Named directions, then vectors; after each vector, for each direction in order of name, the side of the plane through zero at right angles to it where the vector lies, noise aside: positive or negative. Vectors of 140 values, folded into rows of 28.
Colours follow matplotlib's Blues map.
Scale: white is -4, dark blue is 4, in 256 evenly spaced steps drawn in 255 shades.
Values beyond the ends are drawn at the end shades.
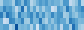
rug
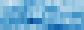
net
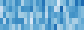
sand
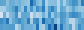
positive, negative, positive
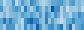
positive, negative, negative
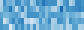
negative, positive, positive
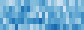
positive, positive, positive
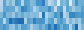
positive, positive, positive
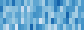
negative, negative, negative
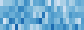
positive, positive, positive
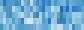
negative, positive, positive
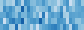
positive, positive, positive
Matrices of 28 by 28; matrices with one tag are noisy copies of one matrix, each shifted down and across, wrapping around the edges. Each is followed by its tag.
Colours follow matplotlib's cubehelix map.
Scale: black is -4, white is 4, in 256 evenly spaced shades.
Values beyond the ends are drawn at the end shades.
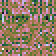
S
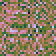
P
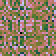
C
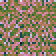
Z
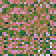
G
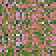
C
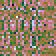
C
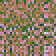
Z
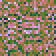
G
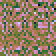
Z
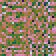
G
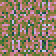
C
